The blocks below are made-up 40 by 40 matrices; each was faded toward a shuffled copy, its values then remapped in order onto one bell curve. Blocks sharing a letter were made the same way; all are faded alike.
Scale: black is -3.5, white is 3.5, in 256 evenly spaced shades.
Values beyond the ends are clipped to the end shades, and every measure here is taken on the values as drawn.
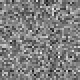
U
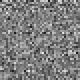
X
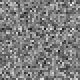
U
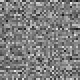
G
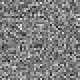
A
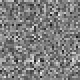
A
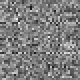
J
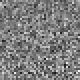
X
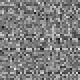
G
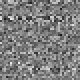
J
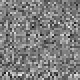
J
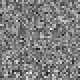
U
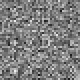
A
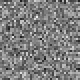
A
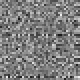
G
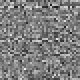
J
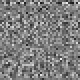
J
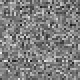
X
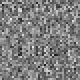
A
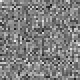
J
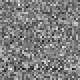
X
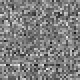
X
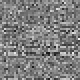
G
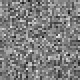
A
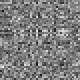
G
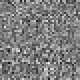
J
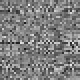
G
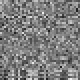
G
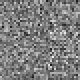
A
